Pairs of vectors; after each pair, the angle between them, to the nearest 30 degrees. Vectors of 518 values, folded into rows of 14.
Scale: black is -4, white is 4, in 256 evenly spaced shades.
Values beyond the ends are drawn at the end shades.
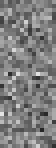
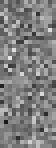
60 degrees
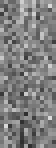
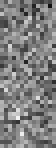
120 degrees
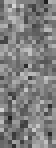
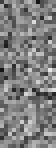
90 degrees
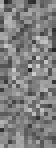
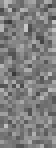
120 degrees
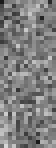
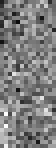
30 degrees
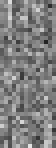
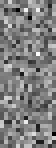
60 degrees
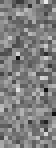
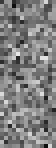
60 degrees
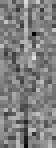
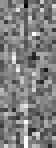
150 degrees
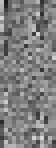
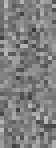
120 degrees
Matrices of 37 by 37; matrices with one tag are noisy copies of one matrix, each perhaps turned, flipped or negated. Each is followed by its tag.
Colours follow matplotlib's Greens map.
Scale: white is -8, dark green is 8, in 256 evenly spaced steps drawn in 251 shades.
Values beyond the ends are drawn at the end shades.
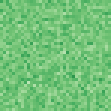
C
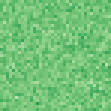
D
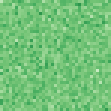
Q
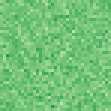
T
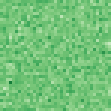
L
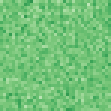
L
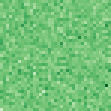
Q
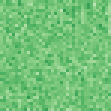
L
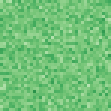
Q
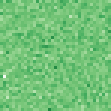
Q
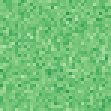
T
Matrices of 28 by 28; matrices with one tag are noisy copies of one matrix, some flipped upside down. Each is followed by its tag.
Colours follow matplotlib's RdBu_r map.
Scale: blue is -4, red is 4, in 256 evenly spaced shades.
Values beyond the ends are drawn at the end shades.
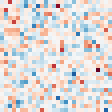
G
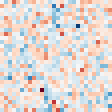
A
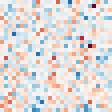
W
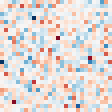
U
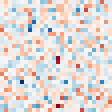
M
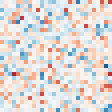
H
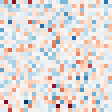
G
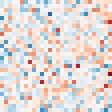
H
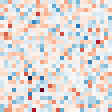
A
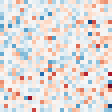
H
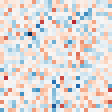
A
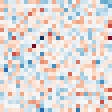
H
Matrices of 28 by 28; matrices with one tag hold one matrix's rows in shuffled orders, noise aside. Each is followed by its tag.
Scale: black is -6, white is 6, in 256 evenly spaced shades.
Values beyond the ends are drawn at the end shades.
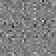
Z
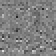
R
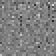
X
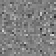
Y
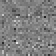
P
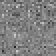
P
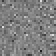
Y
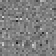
R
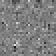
P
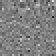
X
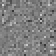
Y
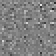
Y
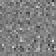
X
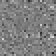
Y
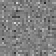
P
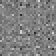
X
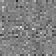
R
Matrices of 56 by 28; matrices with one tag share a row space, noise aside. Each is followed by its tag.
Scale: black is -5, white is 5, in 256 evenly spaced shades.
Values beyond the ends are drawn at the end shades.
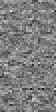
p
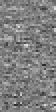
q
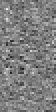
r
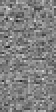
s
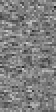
p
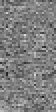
s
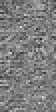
s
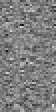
r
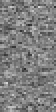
p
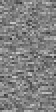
p
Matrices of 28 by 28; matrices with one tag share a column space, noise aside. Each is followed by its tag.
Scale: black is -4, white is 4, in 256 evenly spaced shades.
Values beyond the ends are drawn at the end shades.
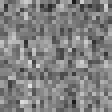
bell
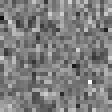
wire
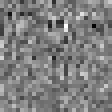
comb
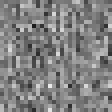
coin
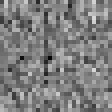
wire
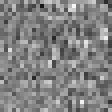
bell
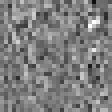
comb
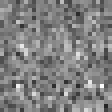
coin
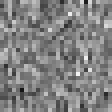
wire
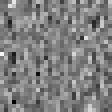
wire
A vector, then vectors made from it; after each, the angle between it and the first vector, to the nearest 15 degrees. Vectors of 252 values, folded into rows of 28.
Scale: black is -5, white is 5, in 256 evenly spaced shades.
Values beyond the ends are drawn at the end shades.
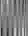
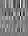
90 degrees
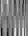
15 degrees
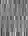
45 degrees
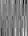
45 degrees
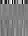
75 degrees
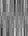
45 degrees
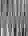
150 degrees
